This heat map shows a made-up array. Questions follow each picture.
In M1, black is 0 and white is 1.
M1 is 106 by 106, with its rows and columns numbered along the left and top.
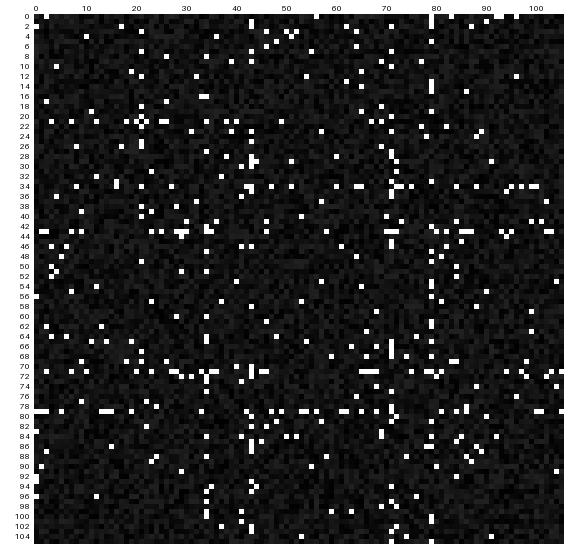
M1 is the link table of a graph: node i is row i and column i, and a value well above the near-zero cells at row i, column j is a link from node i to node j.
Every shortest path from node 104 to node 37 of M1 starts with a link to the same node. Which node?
node 53
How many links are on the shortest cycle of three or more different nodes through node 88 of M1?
4
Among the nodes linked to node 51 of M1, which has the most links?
node 34
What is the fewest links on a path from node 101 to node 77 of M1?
5
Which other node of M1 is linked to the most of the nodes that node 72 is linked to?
node 43
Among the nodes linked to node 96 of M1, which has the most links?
node 0
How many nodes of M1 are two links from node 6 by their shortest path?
9
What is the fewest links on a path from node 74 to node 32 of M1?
5
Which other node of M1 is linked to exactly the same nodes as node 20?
node 67
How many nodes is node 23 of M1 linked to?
6
